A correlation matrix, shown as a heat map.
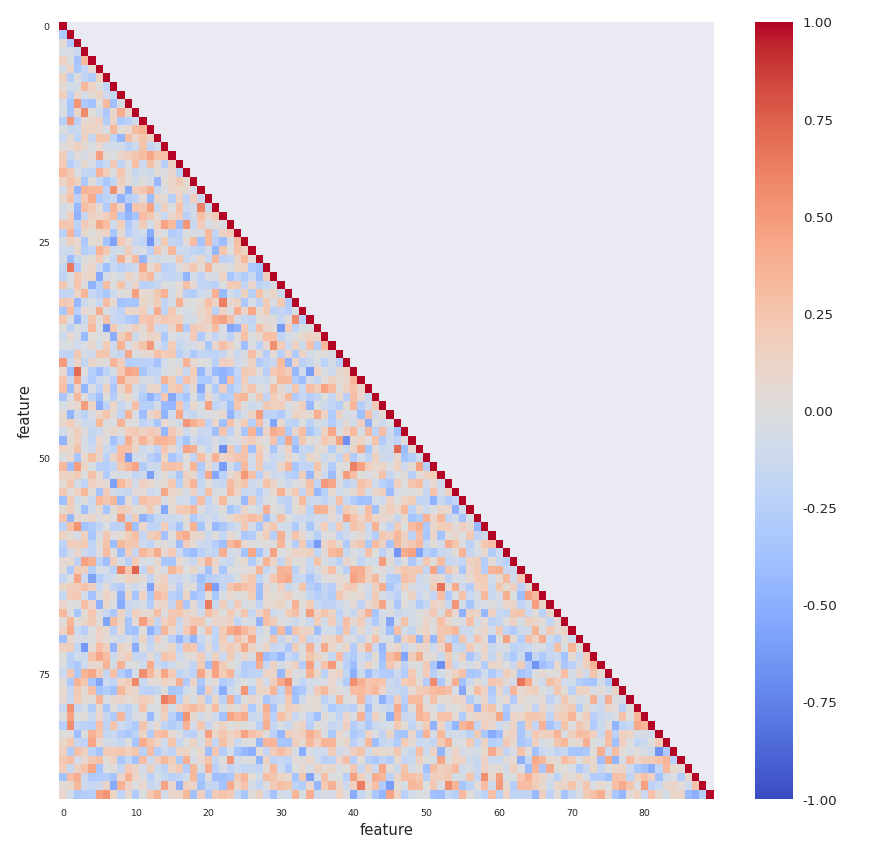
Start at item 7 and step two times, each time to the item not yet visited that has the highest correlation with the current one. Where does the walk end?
21
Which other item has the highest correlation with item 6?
89
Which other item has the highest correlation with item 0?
39
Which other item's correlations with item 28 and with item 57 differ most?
1
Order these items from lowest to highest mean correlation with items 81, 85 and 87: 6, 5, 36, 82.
6, 82, 36, 5
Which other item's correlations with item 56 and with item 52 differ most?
65
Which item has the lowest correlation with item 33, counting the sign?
84
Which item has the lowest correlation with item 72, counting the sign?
3
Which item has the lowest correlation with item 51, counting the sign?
22
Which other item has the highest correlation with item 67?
20
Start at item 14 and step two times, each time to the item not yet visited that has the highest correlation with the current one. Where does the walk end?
15
